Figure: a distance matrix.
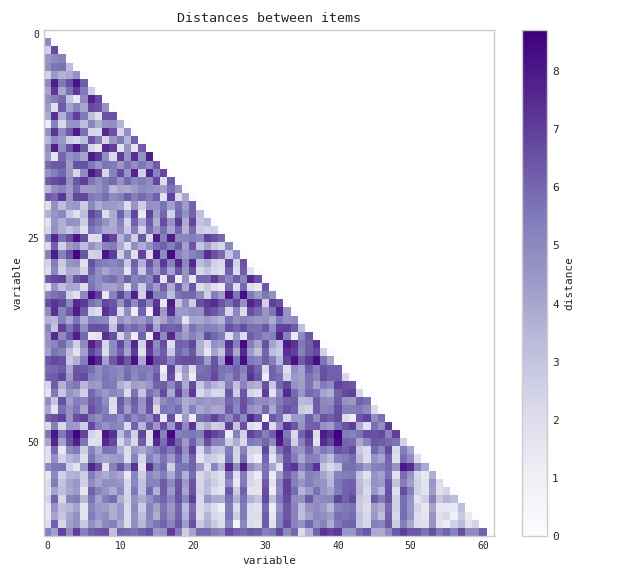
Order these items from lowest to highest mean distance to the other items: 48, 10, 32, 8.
48, 10, 8, 32
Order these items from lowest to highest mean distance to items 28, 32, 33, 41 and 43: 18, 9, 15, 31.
31, 18, 9, 15
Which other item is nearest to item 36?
46
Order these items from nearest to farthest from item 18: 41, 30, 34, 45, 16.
30, 16, 41, 34, 45
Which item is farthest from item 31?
33
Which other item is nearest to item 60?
26
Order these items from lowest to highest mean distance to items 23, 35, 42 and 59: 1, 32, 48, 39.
48, 1, 39, 32
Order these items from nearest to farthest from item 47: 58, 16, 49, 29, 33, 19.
16, 33, 19, 49, 58, 29
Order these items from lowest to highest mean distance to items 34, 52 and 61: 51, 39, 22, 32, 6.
51, 6, 22, 39, 32
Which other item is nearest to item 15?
1
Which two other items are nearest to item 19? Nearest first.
35, 61
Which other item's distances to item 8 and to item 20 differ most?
4
